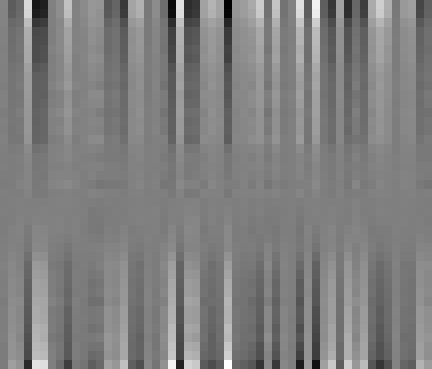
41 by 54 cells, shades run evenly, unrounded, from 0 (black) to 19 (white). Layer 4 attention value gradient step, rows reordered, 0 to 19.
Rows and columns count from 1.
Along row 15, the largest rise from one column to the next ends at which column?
23
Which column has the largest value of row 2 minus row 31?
40
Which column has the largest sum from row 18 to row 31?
29
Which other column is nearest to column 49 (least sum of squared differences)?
18
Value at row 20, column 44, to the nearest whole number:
9
